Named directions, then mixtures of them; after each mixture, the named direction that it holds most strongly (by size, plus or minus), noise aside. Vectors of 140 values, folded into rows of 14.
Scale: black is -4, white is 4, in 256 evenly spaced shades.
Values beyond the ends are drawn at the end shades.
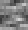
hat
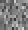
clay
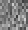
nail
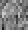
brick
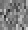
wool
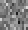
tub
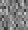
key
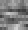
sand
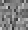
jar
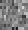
clay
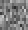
wool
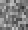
clay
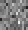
tub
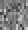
wool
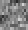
hat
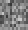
hat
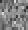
clay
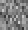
clay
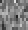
brick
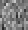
brick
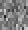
wool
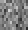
wool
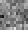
hat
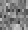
tub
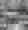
sand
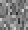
tub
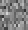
key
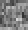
hat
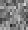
hat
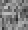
brick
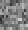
hat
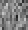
brick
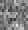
clay
